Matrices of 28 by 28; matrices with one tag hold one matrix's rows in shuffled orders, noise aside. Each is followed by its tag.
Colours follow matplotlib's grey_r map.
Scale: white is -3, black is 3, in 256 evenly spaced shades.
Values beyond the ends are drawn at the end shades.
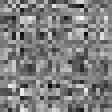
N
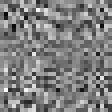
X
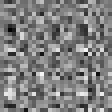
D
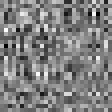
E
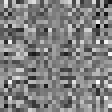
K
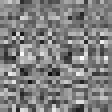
N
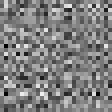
E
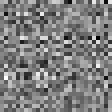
E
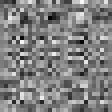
N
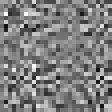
X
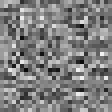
N
